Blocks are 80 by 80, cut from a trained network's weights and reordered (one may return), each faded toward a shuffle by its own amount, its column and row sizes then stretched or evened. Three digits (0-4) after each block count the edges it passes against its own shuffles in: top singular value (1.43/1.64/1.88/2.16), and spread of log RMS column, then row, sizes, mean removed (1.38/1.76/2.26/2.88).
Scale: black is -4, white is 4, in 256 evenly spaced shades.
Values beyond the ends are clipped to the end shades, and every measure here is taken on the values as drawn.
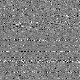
3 0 4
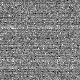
3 1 1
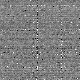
2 2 2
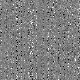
0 4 0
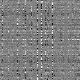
4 4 0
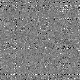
1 2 3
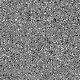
0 0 2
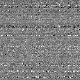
3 2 3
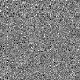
2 2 1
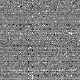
2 2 2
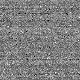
1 0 2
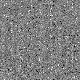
0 0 0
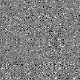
1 2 3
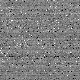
1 0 2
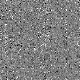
0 2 2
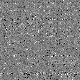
0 0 2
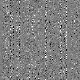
2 4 0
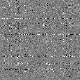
1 2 3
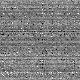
4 1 2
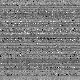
4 0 2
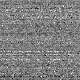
3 1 3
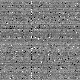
2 1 1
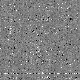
1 1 2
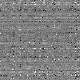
3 2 3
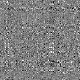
4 2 3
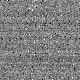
1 0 0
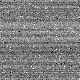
4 0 1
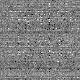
3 2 2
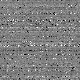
1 0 3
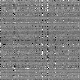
4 3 2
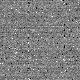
0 1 0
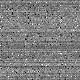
3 1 0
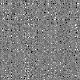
1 3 2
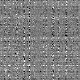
4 4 1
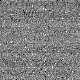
0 1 1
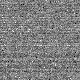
2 0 1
